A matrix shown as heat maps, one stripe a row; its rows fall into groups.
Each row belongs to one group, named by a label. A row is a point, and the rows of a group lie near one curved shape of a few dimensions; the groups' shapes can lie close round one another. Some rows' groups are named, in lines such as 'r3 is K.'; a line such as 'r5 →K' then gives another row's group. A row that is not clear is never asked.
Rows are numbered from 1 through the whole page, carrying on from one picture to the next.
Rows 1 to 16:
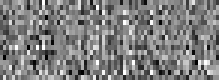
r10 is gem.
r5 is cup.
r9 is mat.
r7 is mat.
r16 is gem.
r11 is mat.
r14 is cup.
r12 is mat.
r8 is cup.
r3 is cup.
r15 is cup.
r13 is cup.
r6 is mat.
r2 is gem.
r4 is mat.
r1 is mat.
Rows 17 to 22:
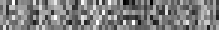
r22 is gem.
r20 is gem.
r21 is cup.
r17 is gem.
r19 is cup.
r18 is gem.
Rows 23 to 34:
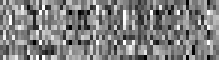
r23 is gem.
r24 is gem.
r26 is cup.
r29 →gem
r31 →cup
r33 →mat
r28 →cup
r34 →gem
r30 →gem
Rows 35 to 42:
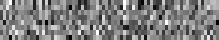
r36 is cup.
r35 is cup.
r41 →gem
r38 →cup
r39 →mat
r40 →gem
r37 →gem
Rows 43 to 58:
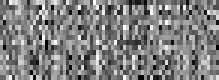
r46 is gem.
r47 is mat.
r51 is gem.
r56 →cup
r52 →mat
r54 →cup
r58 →cup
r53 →gem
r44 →mat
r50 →mat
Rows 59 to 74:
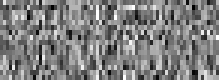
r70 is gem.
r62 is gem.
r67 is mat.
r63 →gem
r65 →cup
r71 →gem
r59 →gem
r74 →cup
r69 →mat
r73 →cup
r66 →cup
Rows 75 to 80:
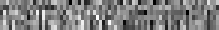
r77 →gem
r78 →gem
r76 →mat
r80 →gem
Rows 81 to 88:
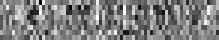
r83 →cup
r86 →cup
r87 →gem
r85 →cup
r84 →gem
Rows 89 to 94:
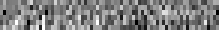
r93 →gem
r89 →cup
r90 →gem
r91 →mat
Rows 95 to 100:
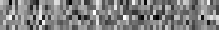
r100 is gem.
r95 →cup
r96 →gem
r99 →gem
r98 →cup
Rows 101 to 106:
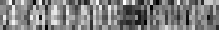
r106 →mat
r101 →cup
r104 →gem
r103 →gem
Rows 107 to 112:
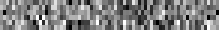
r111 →cup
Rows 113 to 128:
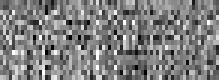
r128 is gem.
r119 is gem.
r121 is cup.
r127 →mat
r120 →cup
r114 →mat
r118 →cup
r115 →gem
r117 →cup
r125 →gem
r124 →gem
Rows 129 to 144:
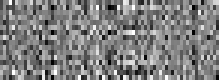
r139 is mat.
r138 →gem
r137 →mat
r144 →mat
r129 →cup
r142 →cup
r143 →gem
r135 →mat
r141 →mat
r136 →gem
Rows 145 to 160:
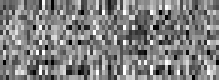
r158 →cup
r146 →mat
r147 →cup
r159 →cup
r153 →cup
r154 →mat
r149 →gem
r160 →mat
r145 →mat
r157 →mat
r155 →gem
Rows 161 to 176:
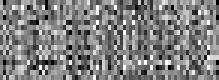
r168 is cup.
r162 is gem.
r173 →mat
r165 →cup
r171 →gem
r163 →cup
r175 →mat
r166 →gem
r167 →cup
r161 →mat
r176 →gem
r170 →cup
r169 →cup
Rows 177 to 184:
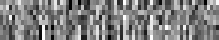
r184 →mat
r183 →mat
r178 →cup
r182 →mat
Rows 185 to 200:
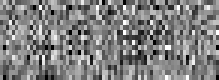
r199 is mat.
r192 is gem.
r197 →mat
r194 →mat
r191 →cup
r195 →cup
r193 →cup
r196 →gem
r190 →gem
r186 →cup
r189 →cup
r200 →mat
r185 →gem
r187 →mat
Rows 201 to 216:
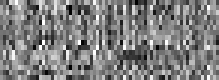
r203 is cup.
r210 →cup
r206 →cup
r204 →gem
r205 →mat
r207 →mat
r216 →cup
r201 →gem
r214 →cup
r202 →cup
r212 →gem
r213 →mat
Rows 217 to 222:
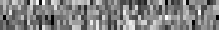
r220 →mat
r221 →mat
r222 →mat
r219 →cup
